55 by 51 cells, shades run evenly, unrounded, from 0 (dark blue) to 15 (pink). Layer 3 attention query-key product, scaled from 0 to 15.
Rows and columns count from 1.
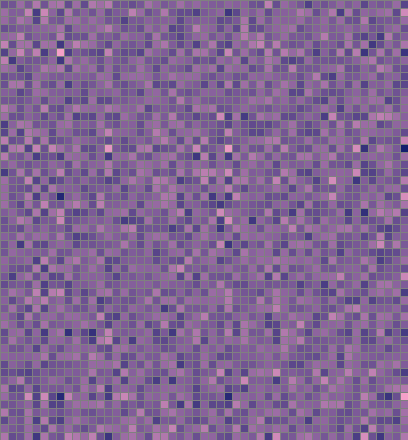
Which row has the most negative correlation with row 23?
19
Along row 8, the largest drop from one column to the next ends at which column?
2
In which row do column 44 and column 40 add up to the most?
47
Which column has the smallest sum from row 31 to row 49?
20
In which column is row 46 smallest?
23
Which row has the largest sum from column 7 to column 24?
54
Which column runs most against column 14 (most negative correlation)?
51
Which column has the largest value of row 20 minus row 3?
32
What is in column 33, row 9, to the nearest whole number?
6
